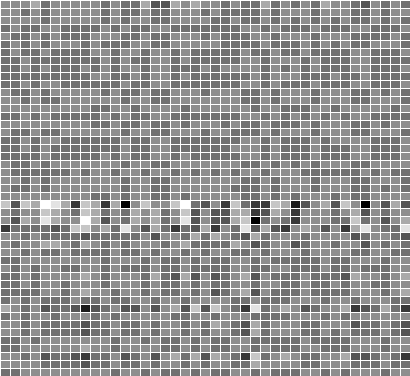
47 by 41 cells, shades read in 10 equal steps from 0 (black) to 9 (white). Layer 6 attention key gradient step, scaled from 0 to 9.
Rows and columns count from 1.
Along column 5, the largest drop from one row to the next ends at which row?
29
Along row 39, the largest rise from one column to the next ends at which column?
26
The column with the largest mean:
19
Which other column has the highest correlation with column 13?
37
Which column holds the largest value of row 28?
9
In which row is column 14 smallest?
39
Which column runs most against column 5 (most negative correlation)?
30
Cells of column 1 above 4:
26
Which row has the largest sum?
28
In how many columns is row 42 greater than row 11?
15
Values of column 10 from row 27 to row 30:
6 6 5 4
